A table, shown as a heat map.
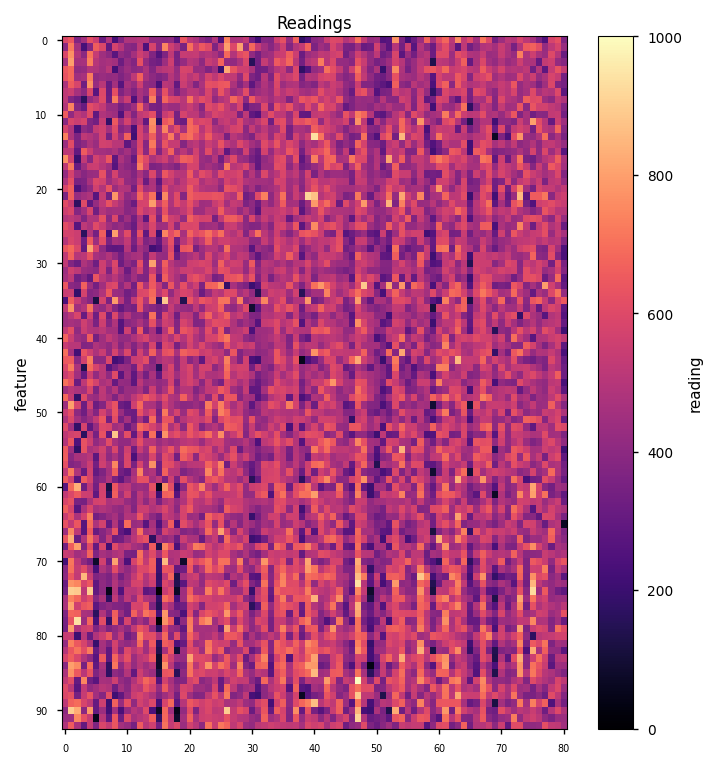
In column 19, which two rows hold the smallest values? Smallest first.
70, 35
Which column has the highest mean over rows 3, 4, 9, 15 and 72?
1
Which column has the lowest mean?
15
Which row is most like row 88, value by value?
43
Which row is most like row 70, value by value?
35
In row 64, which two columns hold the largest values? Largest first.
63, 4
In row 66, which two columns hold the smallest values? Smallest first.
59, 65
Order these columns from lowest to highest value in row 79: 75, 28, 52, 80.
75, 80, 52, 28
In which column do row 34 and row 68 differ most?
2
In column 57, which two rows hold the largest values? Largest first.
72, 82
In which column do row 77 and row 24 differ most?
13
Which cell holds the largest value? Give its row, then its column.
86, 47
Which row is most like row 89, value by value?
61
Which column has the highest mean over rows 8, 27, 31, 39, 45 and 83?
20
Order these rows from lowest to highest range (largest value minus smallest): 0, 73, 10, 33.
10, 0, 33, 73
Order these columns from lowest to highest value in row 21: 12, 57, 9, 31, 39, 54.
9, 31, 12, 57, 54, 39
